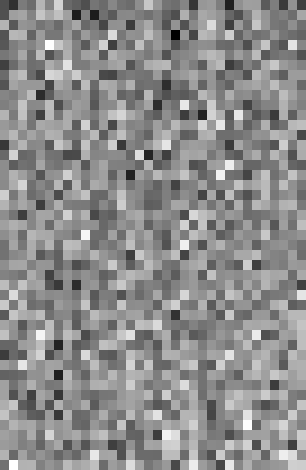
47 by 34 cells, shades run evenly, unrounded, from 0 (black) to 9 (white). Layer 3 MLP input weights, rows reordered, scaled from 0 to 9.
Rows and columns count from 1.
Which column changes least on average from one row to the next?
4
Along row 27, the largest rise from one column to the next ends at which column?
28
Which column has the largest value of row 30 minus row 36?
2
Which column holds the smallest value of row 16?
17
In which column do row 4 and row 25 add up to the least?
20
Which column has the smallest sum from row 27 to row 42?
7
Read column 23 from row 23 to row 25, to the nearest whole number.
7 6 3
